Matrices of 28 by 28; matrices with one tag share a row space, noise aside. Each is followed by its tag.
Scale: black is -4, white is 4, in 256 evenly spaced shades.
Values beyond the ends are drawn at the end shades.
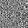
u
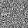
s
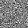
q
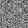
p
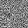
s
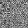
s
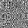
s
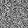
p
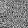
s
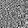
u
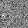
s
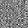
u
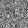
q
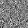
q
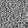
u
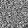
p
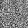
q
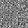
u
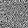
s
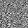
p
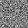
q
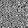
u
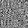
u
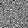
q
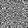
p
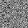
s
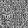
s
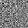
q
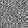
u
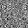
p
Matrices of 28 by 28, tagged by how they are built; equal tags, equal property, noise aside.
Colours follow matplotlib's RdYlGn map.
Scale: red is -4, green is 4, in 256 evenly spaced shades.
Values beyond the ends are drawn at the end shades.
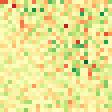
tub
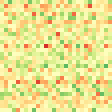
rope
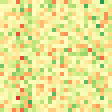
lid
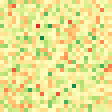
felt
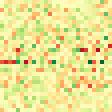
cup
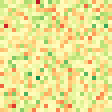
rope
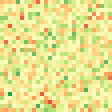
felt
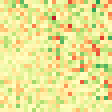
tub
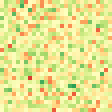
felt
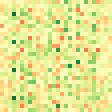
lid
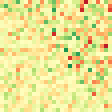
tub
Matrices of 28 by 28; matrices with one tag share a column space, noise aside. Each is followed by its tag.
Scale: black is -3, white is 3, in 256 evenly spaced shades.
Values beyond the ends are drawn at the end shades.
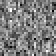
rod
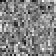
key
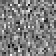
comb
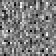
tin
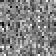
key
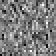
comb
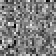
key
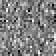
rod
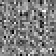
tin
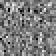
rod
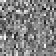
comb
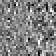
rod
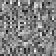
tin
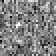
key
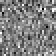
comb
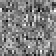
rod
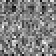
key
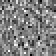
comb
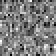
key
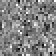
key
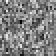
comb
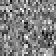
comb
